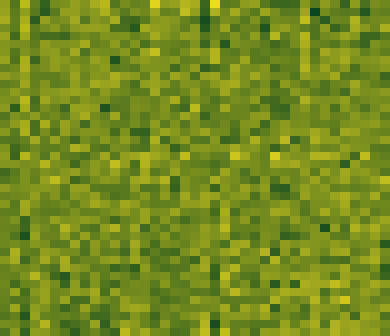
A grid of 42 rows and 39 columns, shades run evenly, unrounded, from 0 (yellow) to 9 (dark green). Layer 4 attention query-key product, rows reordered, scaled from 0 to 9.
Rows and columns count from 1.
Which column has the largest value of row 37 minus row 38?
35
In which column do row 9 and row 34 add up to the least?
24
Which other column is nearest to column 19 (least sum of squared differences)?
11
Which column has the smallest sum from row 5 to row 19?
3
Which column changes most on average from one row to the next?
12
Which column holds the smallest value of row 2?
19
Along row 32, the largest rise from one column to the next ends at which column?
28
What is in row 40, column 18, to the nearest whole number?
6
